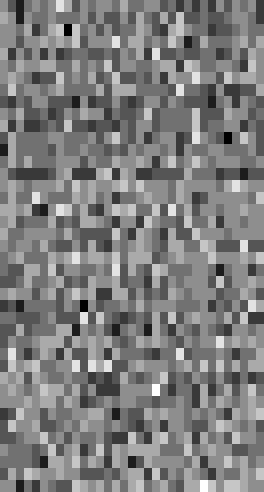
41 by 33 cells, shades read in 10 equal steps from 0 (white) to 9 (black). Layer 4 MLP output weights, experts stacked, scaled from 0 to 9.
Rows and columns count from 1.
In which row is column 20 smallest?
33
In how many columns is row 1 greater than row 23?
16
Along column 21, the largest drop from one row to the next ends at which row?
37
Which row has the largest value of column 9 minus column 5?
17
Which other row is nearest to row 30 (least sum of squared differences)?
8
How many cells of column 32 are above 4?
18
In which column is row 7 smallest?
25
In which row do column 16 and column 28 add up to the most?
23
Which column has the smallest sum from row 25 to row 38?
20
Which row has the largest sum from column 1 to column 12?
15
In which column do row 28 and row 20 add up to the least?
9
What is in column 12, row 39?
3
